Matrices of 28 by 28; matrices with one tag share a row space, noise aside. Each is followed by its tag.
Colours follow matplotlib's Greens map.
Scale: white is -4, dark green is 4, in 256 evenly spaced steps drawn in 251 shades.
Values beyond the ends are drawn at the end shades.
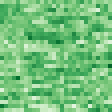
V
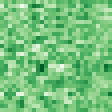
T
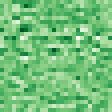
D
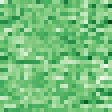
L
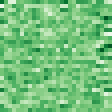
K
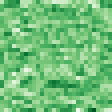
D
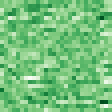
K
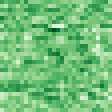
V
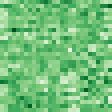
L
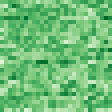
L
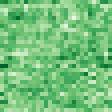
L
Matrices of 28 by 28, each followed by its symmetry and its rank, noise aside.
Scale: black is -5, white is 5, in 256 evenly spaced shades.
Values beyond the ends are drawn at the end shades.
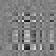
no symmetry, rank one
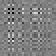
symmetric, rank one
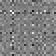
symmetric, rank two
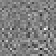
no symmetry, rank three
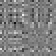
antisymmetric, rank two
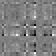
symmetric, rank one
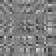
no symmetry, rank two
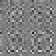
symmetric, rank two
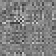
no symmetry, rank three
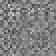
no symmetry, rank three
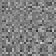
no symmetry, rank three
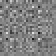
symmetric, rank two
